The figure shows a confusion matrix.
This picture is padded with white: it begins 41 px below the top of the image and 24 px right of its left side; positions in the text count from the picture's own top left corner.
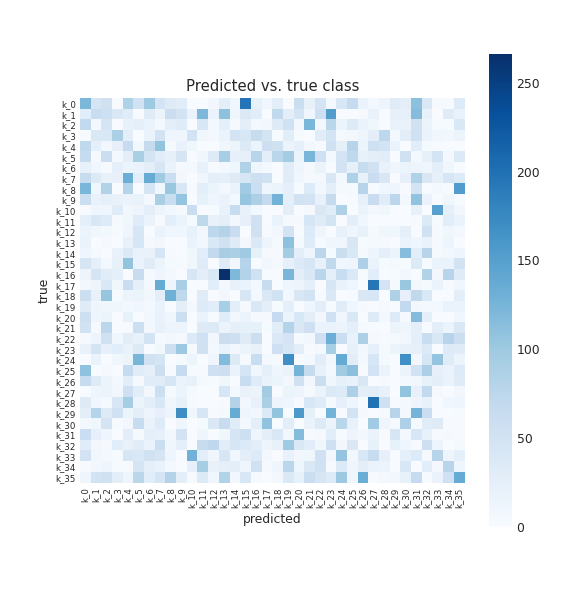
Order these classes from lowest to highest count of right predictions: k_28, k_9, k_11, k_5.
k_28, k_11, k_5, k_9
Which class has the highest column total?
k_13
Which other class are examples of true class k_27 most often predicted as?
k_30
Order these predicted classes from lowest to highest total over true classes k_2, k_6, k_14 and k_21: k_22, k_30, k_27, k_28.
k_28, k_27, k_22, k_30
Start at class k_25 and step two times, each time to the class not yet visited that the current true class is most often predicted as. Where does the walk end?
k_31
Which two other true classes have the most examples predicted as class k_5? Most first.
k_24, k_35
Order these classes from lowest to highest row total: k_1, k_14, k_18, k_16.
k_18, k_14, k_1, k_16
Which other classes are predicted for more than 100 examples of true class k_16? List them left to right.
k_13, k_14, k_19
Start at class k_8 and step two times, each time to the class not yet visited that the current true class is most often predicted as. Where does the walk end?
k_26
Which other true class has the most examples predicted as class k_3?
k_29
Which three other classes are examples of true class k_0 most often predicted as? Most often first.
k_15, k_31, k_6
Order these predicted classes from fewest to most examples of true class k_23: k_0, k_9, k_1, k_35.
k_0, k_35, k_1, k_9
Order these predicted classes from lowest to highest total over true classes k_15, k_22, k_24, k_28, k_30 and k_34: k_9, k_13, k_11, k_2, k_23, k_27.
k_9, k_2, k_11, k_23, k_13, k_27
